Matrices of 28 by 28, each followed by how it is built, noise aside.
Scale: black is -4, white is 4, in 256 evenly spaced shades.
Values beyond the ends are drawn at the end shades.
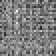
blocks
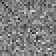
diagonal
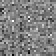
uneven columns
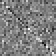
diagonal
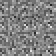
repeating columns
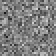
blocks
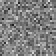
noise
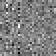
uneven columns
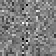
uneven columns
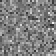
noise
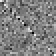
diagonal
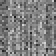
blocks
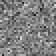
noise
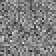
repeating columns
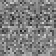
repeating columns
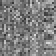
blocks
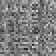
blocks
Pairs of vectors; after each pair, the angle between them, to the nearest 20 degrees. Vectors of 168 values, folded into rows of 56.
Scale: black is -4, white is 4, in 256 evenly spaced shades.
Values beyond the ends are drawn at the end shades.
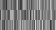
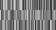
140 degrees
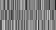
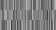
120 degrees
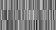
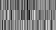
100 degrees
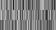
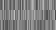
60 degrees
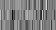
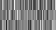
80 degrees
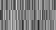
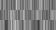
40 degrees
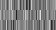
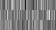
100 degrees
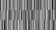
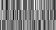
100 degrees
